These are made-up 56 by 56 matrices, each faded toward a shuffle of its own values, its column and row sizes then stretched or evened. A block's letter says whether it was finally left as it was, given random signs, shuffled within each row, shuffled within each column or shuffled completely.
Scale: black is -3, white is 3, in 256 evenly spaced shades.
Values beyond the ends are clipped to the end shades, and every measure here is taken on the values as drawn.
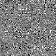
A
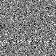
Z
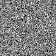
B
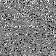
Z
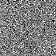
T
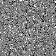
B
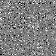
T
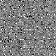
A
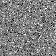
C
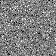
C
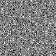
A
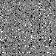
T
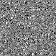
Z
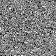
Z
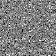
B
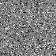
Z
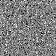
C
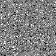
T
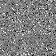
Z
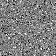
C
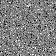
C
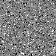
Z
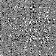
T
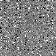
T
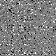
A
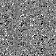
T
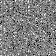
B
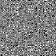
A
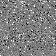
Z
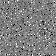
Z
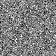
C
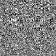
A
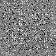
T
